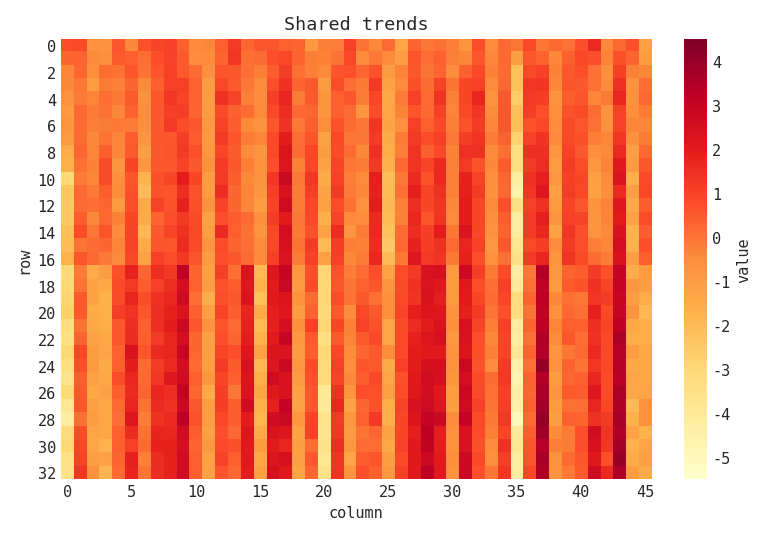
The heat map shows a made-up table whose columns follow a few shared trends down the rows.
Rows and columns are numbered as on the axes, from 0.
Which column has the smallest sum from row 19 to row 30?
35
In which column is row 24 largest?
37
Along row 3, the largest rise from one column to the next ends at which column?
36
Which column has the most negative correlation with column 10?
25
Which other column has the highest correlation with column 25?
6
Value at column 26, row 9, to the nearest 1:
0
